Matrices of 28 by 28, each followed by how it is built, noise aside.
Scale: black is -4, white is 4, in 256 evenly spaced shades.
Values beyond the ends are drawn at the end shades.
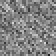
Toeplitz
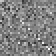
diagonal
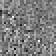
lower triangular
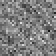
Toeplitz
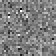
uneven columns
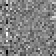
uneven columns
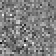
lower triangular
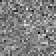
upper triangular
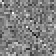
diagonal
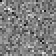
diagonal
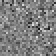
upper triangular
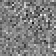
upper triangular
